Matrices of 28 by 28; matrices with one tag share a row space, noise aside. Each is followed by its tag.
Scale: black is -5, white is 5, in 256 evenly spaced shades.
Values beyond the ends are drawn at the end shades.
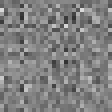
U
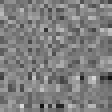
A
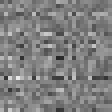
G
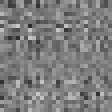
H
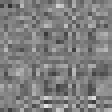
G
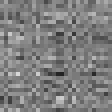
G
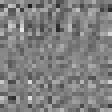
A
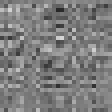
G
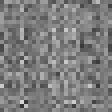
U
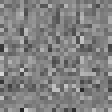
U
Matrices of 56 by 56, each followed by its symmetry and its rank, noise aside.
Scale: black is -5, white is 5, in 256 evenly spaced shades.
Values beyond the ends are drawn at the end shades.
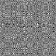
no symmetry, rank five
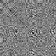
symmetric, rank five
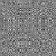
antisymmetric, rank four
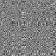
antisymmetric, rank four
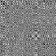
symmetric, rank four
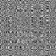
antisymmetric, rank four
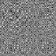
symmetric, rank four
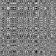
no symmetry, rank three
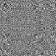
symmetric, rank four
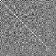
symmetric, rank five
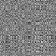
no symmetry, rank five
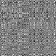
no symmetry, rank four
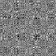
symmetric, rank five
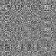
antisymmetric, rank four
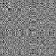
symmetric, rank four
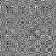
symmetric, rank three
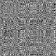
antisymmetric, rank four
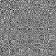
no symmetry, rank five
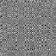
symmetric, rank three
